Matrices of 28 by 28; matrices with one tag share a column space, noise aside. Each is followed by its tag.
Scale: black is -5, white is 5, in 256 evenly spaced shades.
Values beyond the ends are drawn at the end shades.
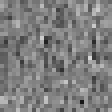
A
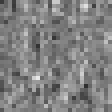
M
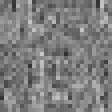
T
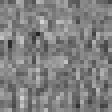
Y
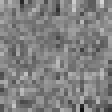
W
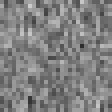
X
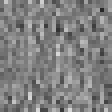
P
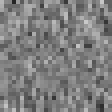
X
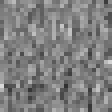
T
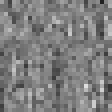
T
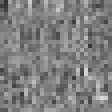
M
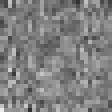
W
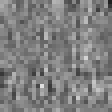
M
